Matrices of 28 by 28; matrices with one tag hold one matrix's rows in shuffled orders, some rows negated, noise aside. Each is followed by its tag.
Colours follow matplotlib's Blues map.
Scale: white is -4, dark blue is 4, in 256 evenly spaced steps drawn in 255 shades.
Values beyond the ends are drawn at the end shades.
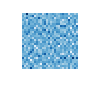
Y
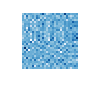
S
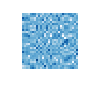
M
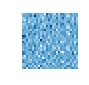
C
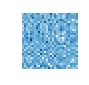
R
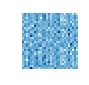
Y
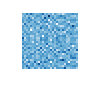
R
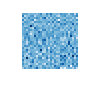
Y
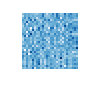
S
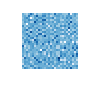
Y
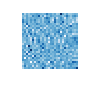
S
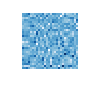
M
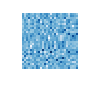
R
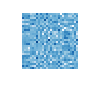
M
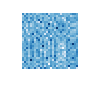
R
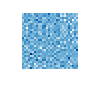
Y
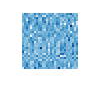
Y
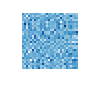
S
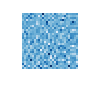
R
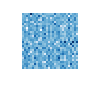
Y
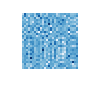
R
